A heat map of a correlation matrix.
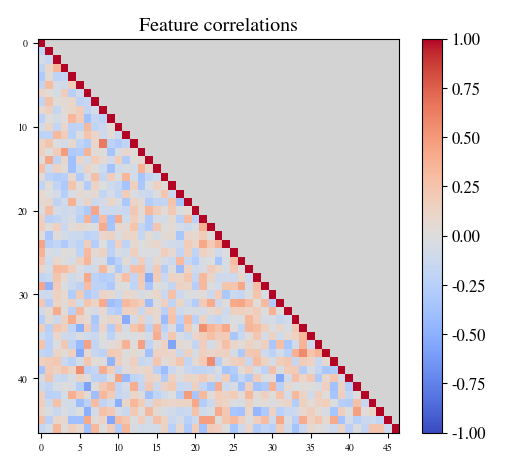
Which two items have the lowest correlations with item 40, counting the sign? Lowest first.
31, 11
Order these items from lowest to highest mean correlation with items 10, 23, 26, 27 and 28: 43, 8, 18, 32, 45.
18, 43, 8, 32, 45
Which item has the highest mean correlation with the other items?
34
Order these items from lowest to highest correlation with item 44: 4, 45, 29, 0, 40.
29, 45, 4, 40, 0
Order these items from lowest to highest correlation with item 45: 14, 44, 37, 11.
44, 14, 37, 11
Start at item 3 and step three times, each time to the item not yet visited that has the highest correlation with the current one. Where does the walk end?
6
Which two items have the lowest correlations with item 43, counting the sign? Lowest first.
10, 5
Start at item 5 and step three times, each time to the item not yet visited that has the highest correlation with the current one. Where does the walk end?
12
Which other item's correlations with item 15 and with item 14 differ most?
28
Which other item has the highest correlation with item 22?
38
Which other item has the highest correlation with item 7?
20
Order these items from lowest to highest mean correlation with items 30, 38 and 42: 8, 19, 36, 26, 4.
36, 4, 26, 19, 8
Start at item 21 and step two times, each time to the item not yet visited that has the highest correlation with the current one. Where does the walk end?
37
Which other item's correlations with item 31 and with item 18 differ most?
27
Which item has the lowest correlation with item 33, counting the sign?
11
